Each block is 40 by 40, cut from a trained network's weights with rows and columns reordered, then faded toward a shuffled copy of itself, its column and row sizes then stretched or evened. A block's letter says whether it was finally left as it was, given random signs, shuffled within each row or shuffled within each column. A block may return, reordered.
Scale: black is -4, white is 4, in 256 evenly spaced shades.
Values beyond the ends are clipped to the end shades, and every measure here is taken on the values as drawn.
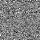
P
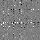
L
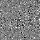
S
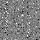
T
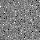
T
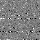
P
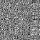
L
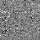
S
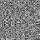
L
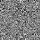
S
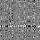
L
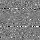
P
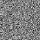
L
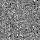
T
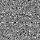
P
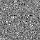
P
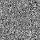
T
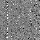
T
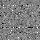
P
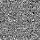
S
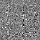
S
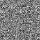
S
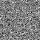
P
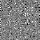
S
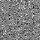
T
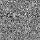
S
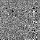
S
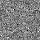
P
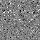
P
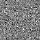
S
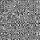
L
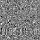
L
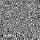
L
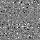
P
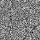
S
